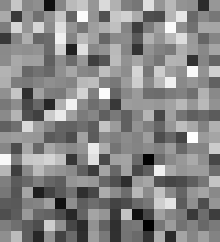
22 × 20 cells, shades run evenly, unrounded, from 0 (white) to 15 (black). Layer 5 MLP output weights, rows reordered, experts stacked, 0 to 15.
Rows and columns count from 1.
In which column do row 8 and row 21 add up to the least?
16
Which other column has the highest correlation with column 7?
14
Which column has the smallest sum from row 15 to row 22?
15
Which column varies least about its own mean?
19
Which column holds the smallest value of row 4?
6
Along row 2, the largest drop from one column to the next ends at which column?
8
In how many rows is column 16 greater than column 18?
8
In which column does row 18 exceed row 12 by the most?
4
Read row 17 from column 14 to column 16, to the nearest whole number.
5 10 11
